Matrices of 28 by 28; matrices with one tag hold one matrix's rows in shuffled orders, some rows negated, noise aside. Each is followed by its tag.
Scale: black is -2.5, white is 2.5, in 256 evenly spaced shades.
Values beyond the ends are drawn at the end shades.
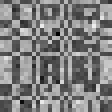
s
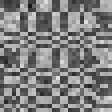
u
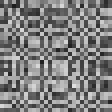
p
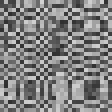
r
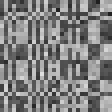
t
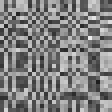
t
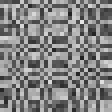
p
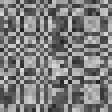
r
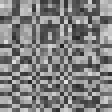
s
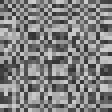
p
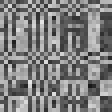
t
